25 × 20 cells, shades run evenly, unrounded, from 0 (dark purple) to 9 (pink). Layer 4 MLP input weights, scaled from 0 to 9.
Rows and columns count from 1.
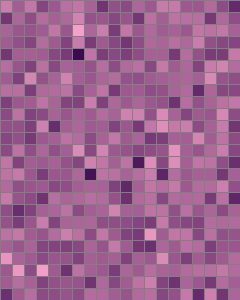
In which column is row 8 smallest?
17
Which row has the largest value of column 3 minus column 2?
7
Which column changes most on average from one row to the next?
4
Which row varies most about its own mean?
14
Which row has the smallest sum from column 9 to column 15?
5
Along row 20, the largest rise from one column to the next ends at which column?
13
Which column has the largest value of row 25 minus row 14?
12
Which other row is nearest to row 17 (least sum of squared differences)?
16
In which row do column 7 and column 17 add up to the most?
3
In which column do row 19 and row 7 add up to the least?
2
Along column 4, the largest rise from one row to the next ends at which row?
23
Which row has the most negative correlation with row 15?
19
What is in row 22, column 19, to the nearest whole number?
5
